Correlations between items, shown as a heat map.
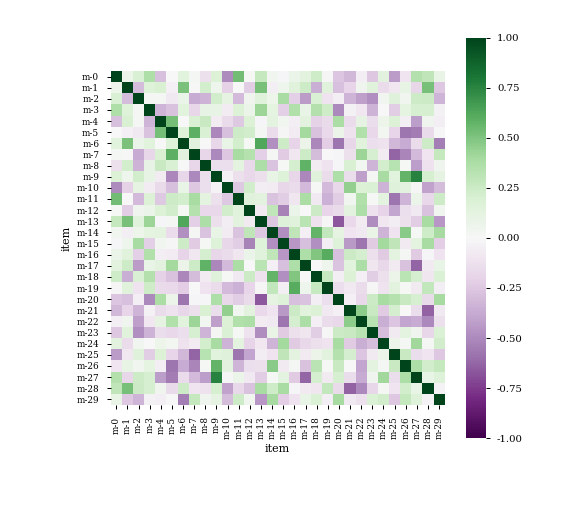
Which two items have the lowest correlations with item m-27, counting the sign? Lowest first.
m-17, m-5
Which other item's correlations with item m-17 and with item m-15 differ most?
m-22
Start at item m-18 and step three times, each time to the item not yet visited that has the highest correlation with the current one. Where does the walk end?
m-9
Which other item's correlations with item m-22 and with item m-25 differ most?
m-7
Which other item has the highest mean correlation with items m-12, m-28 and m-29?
m-14
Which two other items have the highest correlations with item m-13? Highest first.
m-6, m-1
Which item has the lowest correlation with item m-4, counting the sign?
m-27
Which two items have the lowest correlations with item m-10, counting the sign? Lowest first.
m-0, m-28
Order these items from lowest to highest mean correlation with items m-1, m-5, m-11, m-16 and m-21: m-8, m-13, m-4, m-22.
m-4, m-13, m-8, m-22
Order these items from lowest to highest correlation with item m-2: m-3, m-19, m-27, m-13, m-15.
m-19, m-3, m-13, m-27, m-15
